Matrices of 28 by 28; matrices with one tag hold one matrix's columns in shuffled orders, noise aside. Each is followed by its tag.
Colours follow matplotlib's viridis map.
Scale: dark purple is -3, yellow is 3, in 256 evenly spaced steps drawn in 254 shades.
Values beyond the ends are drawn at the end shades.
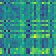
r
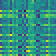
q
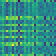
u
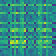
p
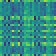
u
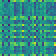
u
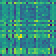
r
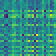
q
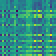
q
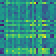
r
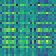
p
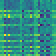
q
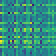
p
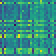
r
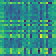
r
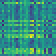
r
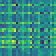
p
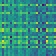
p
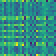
u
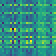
p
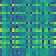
p
